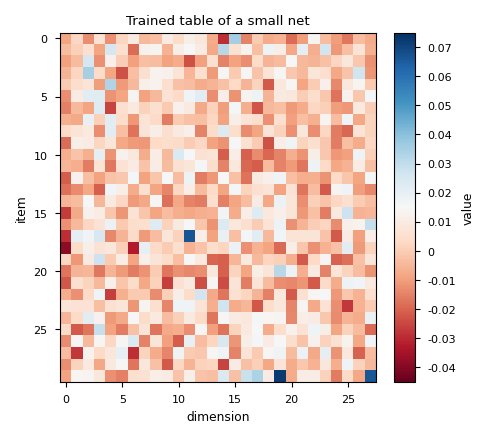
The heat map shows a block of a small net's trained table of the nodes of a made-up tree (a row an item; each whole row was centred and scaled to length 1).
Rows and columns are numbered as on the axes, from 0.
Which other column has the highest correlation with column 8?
26
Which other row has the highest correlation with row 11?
10
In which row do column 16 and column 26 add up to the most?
3
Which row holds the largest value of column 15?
0
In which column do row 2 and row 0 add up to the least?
14
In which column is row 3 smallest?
5
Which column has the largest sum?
19
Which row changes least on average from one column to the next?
9
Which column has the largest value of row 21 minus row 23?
25
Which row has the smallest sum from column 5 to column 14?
20
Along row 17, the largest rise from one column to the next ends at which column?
11
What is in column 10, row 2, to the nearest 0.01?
-0.01
